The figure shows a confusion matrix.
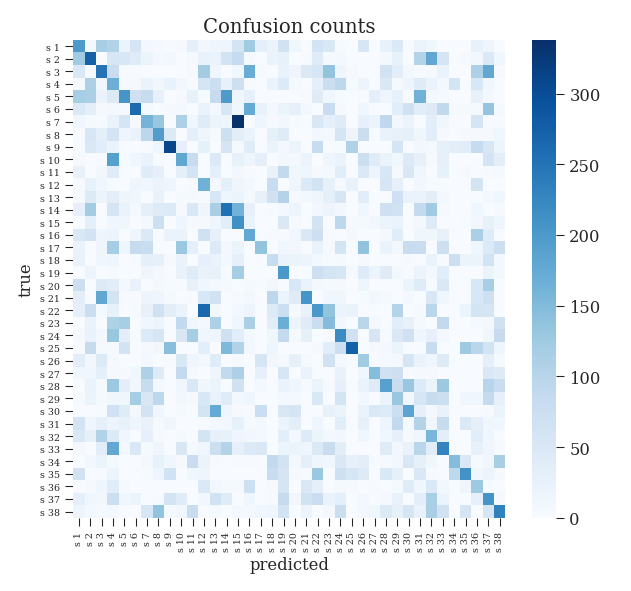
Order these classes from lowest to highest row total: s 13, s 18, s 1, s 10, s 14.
s 18, s 13, s 10, s 1, s 14
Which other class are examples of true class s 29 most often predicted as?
s 6
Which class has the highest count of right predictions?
s 9
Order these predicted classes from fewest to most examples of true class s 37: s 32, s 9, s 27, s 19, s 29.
s 27, s 29, s 9, s 19, s 32
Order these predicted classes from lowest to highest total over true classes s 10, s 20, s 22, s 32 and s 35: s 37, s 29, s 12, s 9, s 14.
s 14, s 9, s 29, s 37, s 12
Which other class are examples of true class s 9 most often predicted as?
s 25
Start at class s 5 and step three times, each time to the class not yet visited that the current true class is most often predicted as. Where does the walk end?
s 24
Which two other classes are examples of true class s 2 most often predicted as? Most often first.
s 32, s 1
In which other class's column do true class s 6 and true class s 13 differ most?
s 16
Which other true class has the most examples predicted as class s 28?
s 7
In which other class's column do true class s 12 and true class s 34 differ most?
s 38
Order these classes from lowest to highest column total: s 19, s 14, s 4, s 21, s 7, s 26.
s 21, s 26, s 7, s 14, s 19, s 4
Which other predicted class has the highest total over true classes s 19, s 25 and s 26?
s 15
